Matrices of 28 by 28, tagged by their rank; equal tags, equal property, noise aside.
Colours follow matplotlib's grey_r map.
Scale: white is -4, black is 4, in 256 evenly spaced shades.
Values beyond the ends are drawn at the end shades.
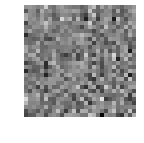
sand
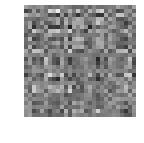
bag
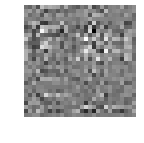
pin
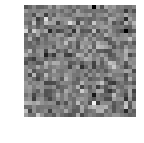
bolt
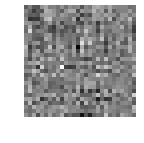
bolt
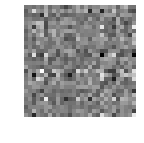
bag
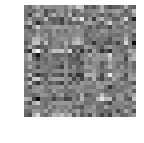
bag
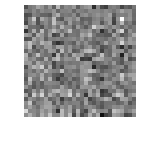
sand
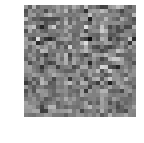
sand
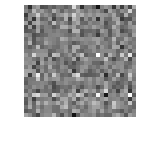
pin
